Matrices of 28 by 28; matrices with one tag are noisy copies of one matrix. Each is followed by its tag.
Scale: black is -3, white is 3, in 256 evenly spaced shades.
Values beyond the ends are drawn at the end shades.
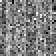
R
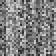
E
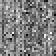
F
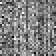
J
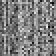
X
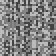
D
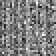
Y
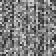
J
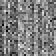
X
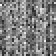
R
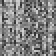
F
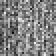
X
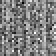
Y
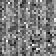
Y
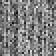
X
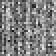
Y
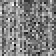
F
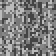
F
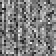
Y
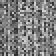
X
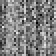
E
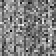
F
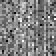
J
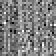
X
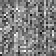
J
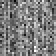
X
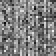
J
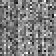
X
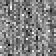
D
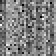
E
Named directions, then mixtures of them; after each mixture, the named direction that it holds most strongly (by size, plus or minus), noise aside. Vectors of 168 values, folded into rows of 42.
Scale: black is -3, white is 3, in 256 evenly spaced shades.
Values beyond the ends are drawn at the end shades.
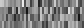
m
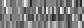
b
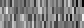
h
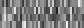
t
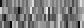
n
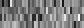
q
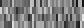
h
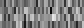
t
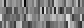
b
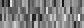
q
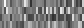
b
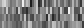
m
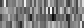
b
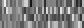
b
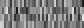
h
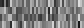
t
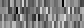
q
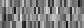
t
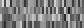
t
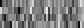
n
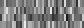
t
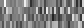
b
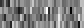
n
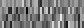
m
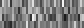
q
